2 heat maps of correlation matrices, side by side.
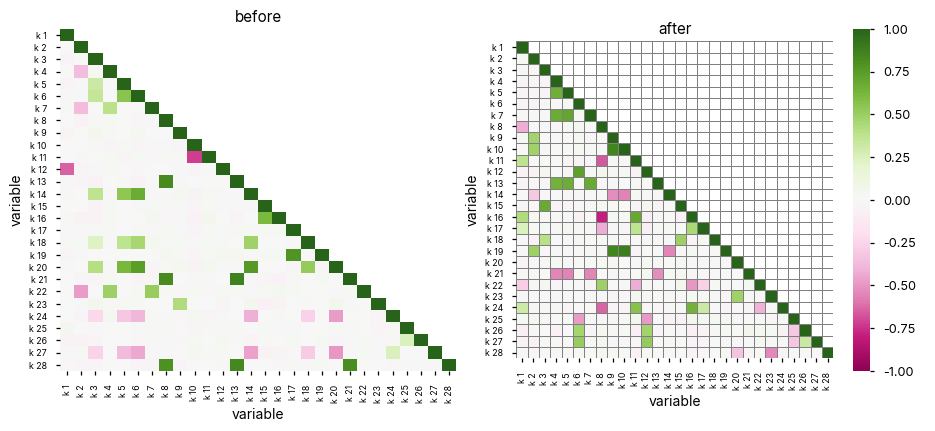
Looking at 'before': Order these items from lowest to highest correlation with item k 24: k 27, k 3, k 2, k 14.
k 14, k 3, k 2, k 27
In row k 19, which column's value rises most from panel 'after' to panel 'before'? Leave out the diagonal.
k 17
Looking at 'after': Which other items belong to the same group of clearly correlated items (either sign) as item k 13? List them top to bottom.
k 4, k 5, k 7, k 21
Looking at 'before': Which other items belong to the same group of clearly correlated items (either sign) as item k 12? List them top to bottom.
k 1
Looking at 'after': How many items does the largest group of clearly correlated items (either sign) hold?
7
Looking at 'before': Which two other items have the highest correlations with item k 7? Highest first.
k 22, k 4
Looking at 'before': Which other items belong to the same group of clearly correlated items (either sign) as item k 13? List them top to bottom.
k 8, k 21, k 28
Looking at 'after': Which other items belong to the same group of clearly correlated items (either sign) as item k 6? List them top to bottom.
k 12, k 25, k 26, k 27
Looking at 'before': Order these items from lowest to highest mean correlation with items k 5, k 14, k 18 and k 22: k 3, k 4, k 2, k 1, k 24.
k 24, k 2, k 1, k 4, k 3
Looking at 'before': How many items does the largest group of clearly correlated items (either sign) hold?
8
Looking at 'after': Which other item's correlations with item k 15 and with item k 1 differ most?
k 3
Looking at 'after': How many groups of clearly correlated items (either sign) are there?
6
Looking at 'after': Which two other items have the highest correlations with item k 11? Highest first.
k 16, k 24
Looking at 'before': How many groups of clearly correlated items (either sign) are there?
9
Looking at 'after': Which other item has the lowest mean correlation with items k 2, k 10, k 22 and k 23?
k 14
